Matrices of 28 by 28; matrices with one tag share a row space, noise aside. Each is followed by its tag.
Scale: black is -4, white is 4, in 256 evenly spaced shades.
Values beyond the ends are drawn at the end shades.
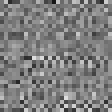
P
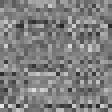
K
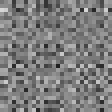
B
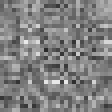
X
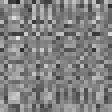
P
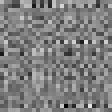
P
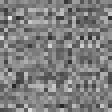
K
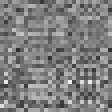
K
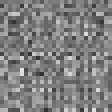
P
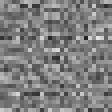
X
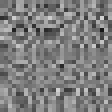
B
